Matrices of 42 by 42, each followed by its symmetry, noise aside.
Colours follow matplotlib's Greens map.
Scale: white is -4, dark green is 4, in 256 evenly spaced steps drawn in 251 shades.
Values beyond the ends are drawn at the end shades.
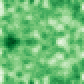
mirrored top to bottom.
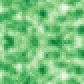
mirrored top to bottom.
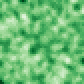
symmetric across the other diagonal.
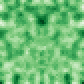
mirrored left to right.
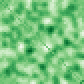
symmetric.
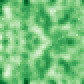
mirrored top to bottom.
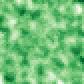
antisymmetric.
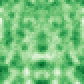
mirrored left to right.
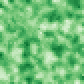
antisymmetric.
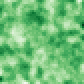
antisymmetric.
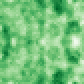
mirrored top to bottom.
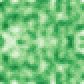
mirrored top to bottom.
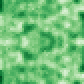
mirrored top to bottom.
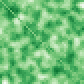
symmetric.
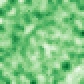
symmetric.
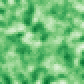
antisymmetric.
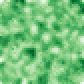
symmetric across the other diagonal.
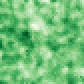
antisymmetric.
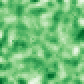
antisymmetric.
